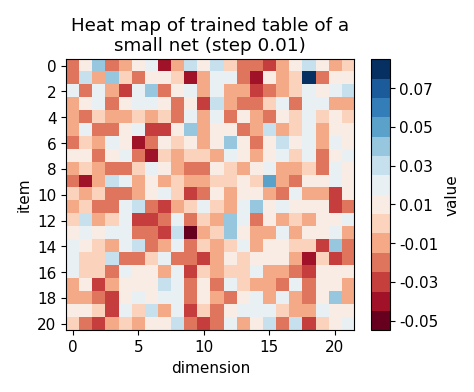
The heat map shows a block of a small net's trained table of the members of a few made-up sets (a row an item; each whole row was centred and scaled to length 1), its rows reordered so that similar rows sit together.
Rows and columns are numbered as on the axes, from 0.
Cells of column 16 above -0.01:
10
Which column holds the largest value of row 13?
12
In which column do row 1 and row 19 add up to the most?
18
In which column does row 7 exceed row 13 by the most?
9
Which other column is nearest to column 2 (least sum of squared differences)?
11
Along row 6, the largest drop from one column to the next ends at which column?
5
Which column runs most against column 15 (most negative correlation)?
2
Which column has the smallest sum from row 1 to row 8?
14
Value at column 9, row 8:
-0.02
